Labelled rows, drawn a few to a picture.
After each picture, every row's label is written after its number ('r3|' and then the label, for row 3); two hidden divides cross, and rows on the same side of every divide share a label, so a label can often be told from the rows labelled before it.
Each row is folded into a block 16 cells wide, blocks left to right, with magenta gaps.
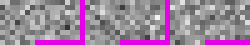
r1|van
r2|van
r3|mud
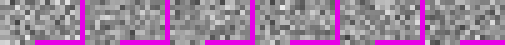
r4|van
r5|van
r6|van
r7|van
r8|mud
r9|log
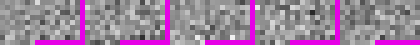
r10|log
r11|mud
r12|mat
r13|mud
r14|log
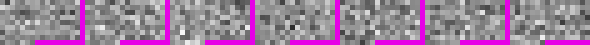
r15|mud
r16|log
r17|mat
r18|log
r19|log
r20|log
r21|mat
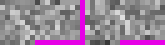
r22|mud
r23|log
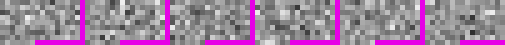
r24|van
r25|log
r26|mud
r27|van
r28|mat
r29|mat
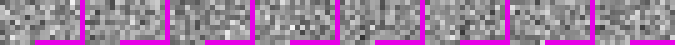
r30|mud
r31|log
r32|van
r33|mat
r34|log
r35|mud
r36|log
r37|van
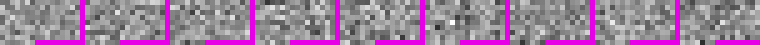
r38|mud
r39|log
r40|mud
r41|van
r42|van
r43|mat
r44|mud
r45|mud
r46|van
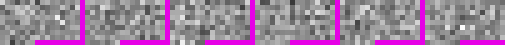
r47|van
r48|log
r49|mat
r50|mat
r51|van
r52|mat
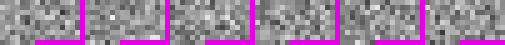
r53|log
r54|van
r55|van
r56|van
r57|log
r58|mud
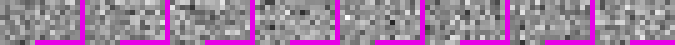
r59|log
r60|log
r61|mud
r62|van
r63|mat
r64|mat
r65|mud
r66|mat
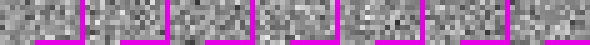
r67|log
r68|van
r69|log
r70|mat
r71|van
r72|van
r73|mud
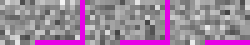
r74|log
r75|mud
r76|mat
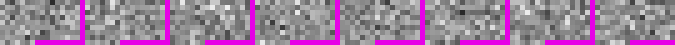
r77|van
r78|mat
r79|mud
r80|van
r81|log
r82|mud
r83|mat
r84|mat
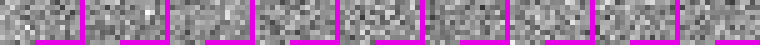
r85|mud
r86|mat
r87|van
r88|van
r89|mud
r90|van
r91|van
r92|log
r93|van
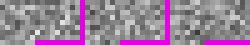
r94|van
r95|van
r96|mat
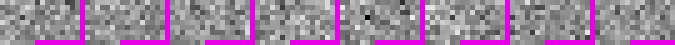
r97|mat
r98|mud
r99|mud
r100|log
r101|mud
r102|mud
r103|mud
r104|mud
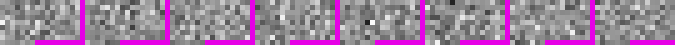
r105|mat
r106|van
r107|log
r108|van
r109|log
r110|log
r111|mud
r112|mud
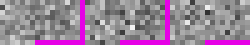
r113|mat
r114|mud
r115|mud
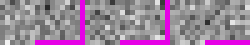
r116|van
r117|log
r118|van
